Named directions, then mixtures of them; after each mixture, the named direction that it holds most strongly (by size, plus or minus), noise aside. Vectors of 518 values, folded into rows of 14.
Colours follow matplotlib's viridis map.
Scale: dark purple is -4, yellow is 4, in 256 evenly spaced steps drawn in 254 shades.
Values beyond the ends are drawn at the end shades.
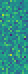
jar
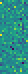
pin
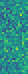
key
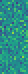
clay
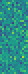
clay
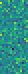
pin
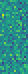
jar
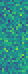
key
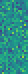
clay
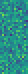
jar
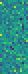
pin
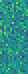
clay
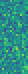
key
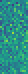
clay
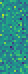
pin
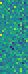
pin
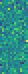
clay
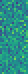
clay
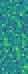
key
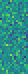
jar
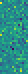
pin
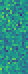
key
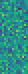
jar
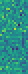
key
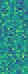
jar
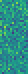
clay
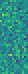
jar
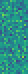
jar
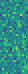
key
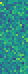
key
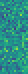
key
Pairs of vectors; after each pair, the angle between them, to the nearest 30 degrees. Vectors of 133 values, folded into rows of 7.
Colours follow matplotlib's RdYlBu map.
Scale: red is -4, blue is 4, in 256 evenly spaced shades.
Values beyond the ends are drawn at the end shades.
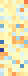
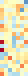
150 degrees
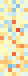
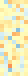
120 degrees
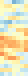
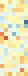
90 degrees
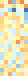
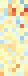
120 degrees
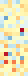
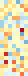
30 degrees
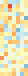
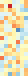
60 degrees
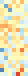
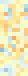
60 degrees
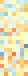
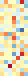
120 degrees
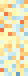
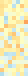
60 degrees
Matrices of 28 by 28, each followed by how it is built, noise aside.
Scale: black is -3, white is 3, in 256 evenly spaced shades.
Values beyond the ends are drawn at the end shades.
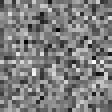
noise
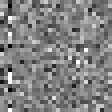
uneven columns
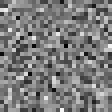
noise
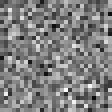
noise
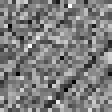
Hankel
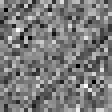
Hankel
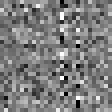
uneven columns
